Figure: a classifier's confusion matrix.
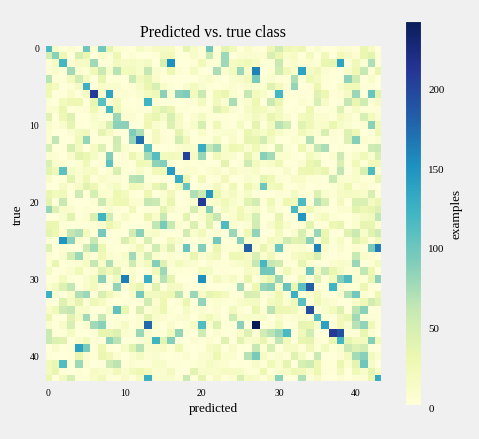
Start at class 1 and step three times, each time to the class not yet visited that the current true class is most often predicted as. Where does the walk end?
8
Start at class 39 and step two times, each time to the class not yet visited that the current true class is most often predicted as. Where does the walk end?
27
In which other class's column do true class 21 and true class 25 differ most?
2
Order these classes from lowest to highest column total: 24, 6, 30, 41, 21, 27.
24, 21, 6, 41, 30, 27
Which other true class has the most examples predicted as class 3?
25
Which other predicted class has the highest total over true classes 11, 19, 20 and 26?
35
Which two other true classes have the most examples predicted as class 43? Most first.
26, 30
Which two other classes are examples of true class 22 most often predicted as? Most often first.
33, 7
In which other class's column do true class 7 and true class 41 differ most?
13
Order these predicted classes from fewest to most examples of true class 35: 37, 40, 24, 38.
37, 38, 24, 40
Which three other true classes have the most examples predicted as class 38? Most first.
37, 2, 30
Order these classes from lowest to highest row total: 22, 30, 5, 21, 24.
5, 21, 22, 24, 30
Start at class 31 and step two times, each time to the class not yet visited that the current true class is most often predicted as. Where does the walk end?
9
